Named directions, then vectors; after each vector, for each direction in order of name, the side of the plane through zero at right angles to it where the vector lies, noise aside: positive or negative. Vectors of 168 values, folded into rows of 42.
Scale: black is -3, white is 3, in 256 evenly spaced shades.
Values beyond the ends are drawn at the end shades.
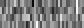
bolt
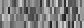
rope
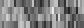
negative, positive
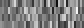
positive, negative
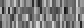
positive, positive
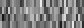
negative, negative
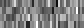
positive, negative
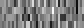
negative, positive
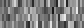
positive, negative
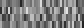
negative, negative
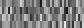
positive, positive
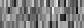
negative, positive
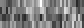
negative, negative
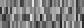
negative, negative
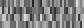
positive, positive
